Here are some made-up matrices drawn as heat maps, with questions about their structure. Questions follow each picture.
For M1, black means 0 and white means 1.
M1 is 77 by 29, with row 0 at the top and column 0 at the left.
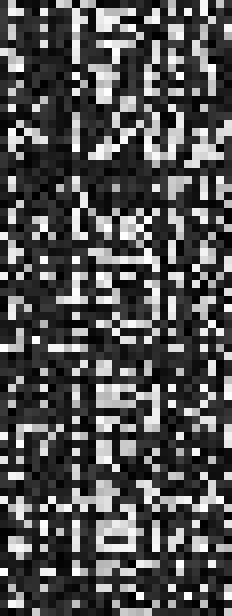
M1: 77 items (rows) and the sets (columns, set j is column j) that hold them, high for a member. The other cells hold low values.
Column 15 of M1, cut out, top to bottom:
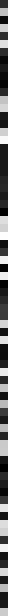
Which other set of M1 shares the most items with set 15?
16
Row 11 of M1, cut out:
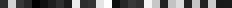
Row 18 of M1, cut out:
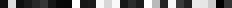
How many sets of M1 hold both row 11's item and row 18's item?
9
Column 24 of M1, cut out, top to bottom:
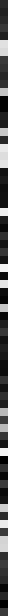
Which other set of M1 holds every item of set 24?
19
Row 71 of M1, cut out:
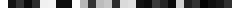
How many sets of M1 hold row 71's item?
10
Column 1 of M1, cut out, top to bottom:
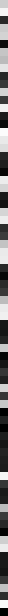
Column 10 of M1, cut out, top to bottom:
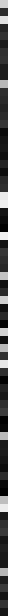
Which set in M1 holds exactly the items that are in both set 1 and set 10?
8
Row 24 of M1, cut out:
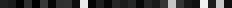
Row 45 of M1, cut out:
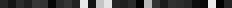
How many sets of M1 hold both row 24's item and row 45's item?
1
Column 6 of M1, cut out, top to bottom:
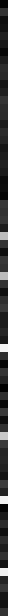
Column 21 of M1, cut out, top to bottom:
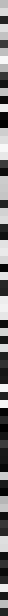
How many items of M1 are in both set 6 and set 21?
3
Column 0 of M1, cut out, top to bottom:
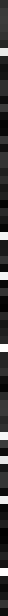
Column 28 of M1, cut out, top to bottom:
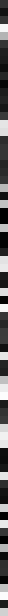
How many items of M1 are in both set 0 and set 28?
1
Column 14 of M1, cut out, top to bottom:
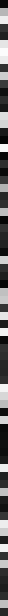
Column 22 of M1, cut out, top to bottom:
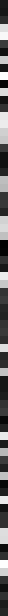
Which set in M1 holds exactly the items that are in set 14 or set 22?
9
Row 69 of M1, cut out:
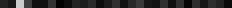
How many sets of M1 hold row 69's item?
1
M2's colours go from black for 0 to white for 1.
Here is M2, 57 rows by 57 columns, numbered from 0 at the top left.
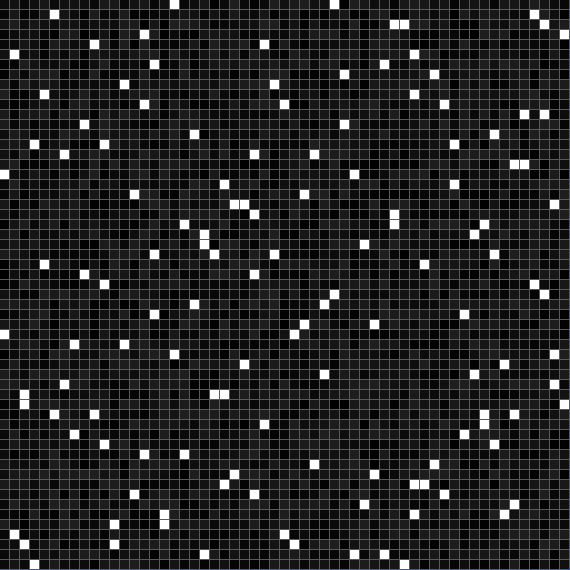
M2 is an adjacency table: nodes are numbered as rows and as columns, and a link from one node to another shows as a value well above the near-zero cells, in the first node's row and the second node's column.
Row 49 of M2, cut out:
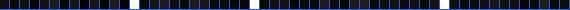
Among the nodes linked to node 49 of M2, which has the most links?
node 25
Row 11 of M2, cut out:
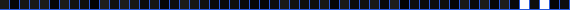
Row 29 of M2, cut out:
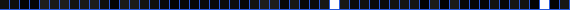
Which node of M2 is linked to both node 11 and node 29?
node 54
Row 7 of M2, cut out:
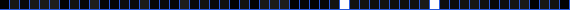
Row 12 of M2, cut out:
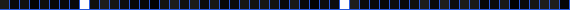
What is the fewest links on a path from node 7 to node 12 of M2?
2
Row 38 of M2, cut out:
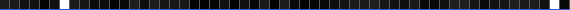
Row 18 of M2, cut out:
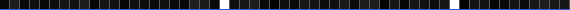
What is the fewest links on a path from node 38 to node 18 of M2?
7
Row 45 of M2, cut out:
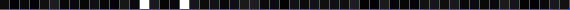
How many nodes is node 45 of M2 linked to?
2
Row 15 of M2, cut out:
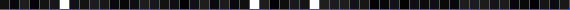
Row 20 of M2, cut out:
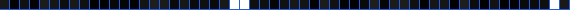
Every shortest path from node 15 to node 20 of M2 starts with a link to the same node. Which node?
node 6
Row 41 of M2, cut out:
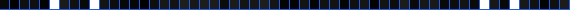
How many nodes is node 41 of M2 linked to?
4
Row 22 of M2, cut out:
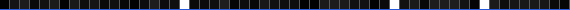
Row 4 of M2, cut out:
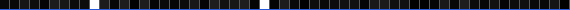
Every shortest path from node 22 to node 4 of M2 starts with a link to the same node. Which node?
node 48
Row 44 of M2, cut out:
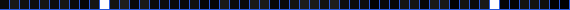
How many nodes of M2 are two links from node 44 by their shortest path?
4
